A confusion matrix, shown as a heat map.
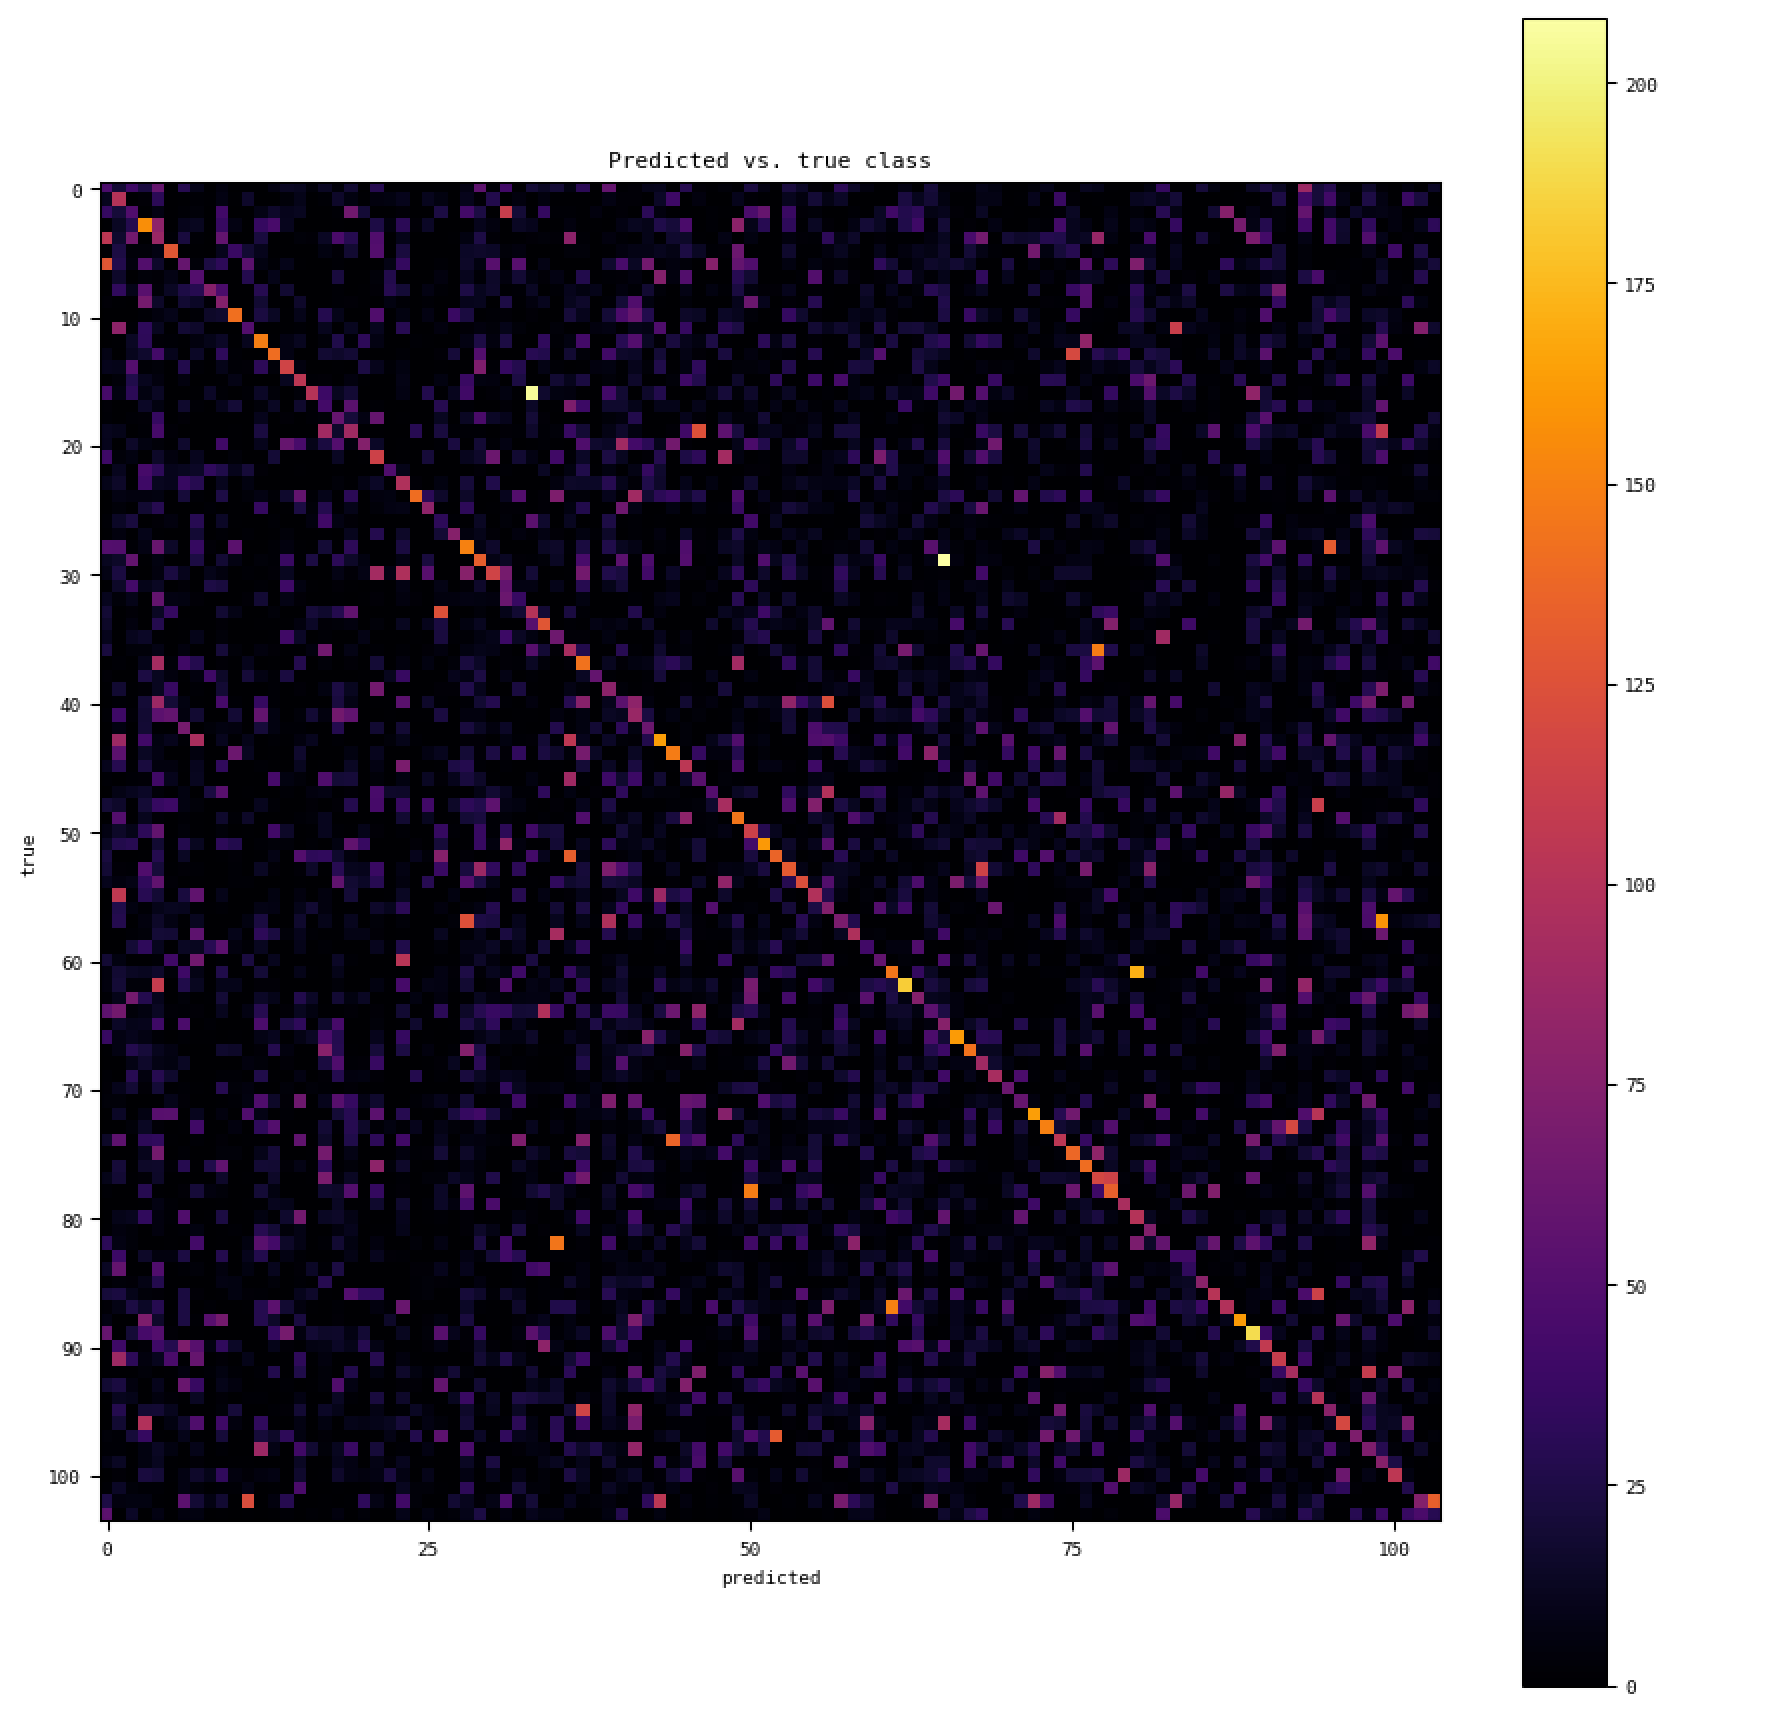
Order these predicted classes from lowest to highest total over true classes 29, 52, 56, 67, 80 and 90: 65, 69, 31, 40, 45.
31, 69, 40, 45, 65
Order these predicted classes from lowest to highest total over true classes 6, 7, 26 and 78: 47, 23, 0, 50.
23, 47, 0, 50
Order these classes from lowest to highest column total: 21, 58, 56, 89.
58, 56, 89, 21
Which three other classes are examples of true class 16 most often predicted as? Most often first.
33, 89, 66
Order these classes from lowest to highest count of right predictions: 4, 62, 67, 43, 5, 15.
4, 15, 5, 67, 43, 62
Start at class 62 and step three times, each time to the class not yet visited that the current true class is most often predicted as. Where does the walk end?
93
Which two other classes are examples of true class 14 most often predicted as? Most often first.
29, 2
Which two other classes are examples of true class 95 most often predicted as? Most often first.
37, 41
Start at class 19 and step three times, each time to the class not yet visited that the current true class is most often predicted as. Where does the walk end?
77
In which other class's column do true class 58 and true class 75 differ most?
35
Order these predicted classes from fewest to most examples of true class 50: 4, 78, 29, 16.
16, 78, 29, 4
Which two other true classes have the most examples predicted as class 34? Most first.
64, 90
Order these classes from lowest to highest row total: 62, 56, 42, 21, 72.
42, 56, 21, 62, 72
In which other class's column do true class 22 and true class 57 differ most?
99
